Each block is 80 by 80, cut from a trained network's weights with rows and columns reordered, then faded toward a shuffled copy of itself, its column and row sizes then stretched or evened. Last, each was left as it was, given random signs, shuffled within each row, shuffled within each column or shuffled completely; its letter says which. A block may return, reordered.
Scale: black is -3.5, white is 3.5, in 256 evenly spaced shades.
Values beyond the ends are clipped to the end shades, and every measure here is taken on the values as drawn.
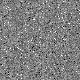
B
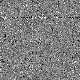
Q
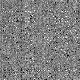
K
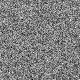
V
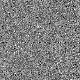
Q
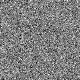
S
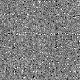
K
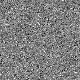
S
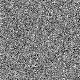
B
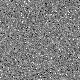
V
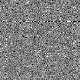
K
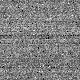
S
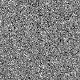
B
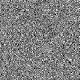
K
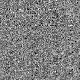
K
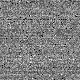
K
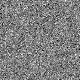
S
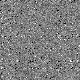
Q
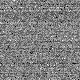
S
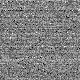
S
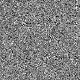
Q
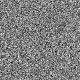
S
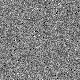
V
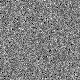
V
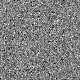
B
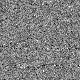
S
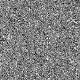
Q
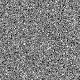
B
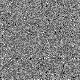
Q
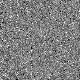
B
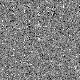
Q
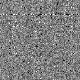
K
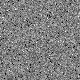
V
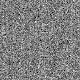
B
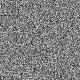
S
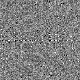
K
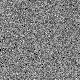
V
